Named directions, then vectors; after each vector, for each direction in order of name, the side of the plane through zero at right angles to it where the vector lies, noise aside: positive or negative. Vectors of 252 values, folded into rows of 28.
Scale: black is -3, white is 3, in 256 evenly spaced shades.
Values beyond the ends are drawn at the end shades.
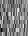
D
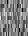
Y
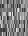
positive, positive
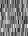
negative, positive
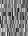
negative, negative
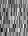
positive, negative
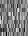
positive, positive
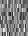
negative, negative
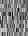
negative, negative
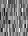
positive, negative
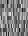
positive, positive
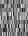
positive, positive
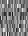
negative, negative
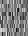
negative, negative
